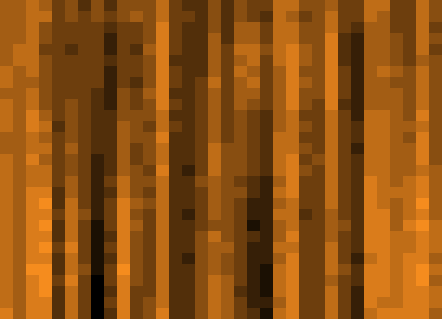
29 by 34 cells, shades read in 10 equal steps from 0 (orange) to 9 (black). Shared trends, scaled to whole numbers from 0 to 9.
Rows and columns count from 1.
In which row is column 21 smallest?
5
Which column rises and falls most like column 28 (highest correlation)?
11
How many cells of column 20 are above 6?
9
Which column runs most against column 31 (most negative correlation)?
8
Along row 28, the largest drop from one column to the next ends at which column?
29
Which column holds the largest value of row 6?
28
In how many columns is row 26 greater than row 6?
10
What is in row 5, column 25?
4
